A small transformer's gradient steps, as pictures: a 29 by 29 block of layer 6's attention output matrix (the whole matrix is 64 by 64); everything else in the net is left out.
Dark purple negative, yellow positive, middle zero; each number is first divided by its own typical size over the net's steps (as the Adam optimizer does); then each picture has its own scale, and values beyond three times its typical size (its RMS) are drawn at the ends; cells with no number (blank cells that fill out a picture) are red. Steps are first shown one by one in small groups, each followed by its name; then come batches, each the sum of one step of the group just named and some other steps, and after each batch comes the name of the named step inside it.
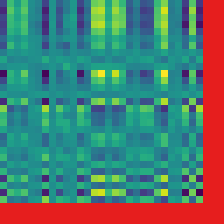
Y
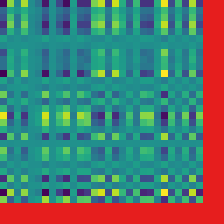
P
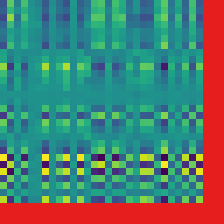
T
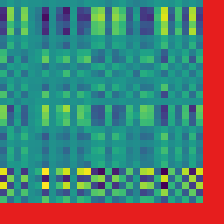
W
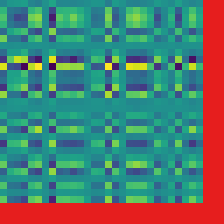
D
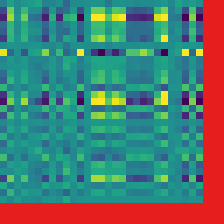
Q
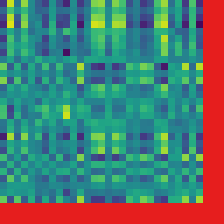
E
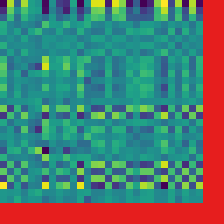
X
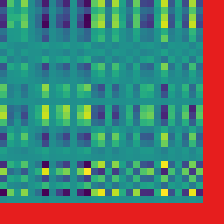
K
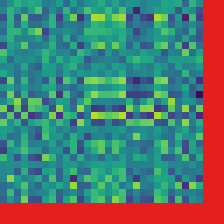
Q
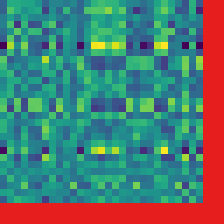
E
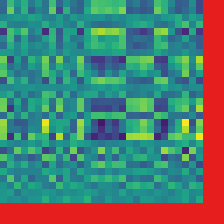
T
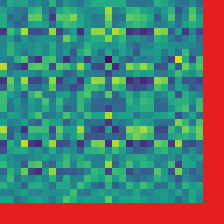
D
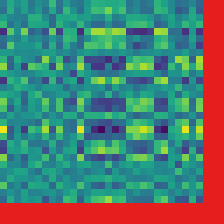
D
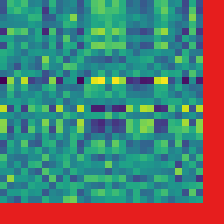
Y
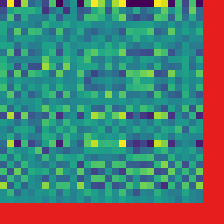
X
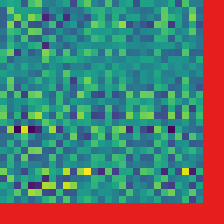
W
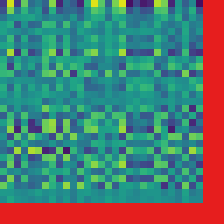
X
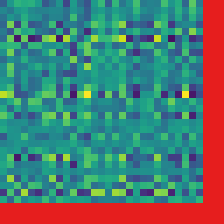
P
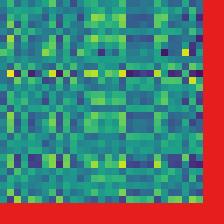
Q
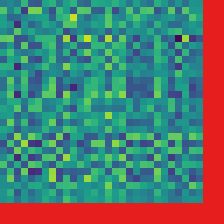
D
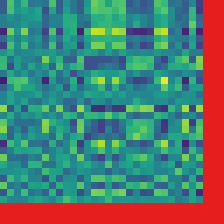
Y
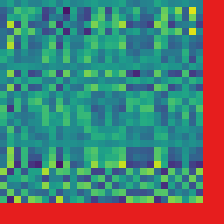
W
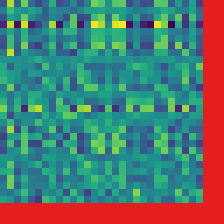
E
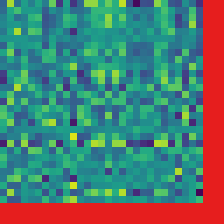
Y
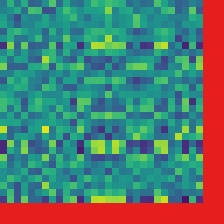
D
